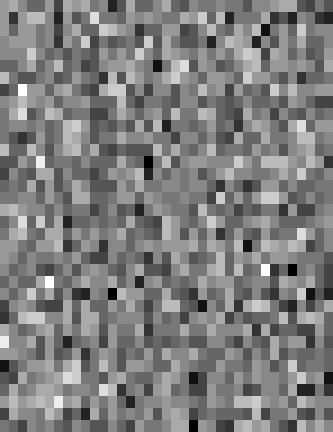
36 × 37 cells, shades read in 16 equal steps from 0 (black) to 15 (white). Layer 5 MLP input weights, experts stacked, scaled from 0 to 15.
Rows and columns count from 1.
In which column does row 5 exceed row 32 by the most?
37
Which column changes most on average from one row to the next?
34
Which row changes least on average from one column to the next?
9
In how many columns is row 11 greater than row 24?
18
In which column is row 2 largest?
11
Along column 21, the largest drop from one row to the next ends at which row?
3
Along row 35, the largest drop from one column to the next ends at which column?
30
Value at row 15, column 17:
2
